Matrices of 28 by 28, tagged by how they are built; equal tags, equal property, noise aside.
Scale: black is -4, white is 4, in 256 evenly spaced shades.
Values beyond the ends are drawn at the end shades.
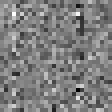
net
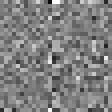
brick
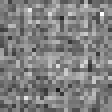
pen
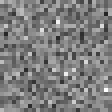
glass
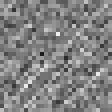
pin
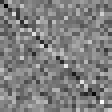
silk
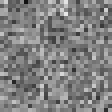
pen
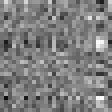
brick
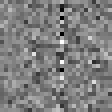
net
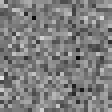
glass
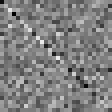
silk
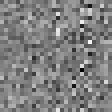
net
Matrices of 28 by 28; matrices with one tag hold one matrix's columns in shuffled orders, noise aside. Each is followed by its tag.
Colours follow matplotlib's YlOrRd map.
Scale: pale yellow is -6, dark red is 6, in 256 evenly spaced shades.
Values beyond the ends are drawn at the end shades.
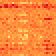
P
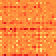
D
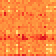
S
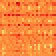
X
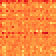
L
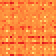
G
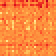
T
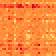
P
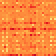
D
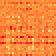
G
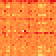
L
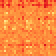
T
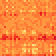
S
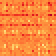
X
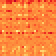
L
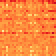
L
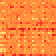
D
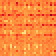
X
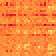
X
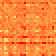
G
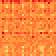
L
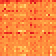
L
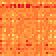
P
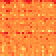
L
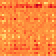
P
